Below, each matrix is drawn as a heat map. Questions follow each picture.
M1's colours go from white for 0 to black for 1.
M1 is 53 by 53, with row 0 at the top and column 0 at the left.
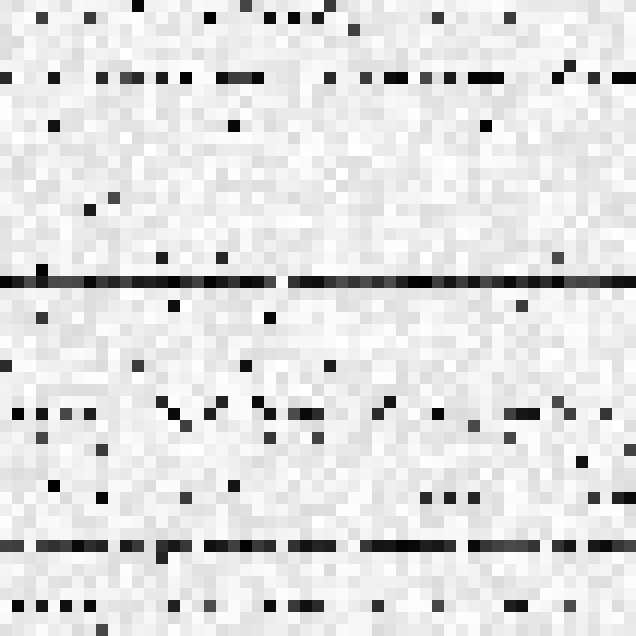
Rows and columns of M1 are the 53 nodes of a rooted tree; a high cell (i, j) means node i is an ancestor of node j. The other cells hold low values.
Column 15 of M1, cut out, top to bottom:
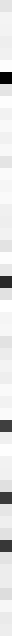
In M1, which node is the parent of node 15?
35
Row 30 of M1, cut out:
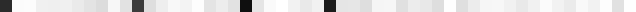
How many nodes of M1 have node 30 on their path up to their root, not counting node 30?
4
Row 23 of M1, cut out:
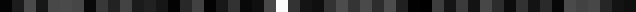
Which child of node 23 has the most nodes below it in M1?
45
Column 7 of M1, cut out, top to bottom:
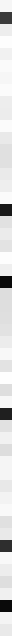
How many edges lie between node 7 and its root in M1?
6
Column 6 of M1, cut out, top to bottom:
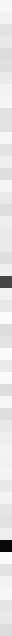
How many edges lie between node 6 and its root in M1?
2
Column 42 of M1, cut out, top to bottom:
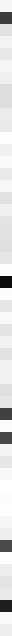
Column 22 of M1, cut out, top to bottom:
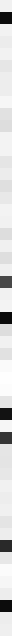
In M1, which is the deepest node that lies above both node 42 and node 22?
36
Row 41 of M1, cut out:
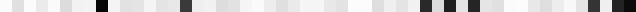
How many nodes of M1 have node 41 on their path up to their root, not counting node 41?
8
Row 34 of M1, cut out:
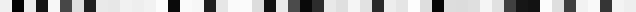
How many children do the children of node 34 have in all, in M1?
4
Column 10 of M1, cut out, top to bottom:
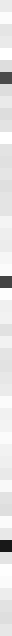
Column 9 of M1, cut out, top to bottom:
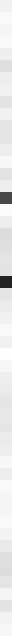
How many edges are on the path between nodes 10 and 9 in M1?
5
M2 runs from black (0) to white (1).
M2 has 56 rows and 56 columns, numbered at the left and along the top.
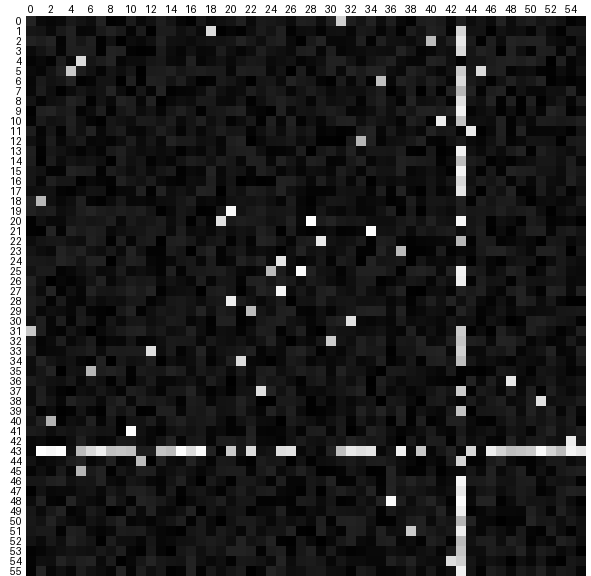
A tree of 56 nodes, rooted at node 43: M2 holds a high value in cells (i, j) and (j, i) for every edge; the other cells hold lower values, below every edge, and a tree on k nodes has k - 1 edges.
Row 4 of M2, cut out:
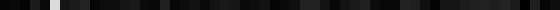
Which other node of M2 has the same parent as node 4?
45
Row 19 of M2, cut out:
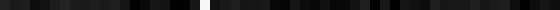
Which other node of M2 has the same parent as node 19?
28
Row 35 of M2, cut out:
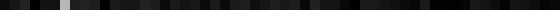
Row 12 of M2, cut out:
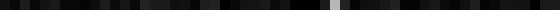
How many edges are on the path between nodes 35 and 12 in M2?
4
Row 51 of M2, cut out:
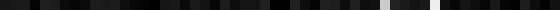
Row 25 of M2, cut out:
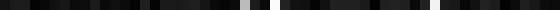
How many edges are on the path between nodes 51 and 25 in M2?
2
